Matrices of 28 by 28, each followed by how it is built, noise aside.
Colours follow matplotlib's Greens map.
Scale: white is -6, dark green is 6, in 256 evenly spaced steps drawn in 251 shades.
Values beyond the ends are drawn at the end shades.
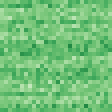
blocks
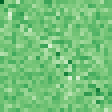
banded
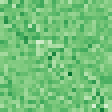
banded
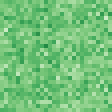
repeating rows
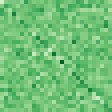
diagonal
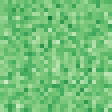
blocks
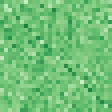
diagonal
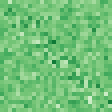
banded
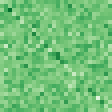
diagonal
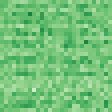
blocks
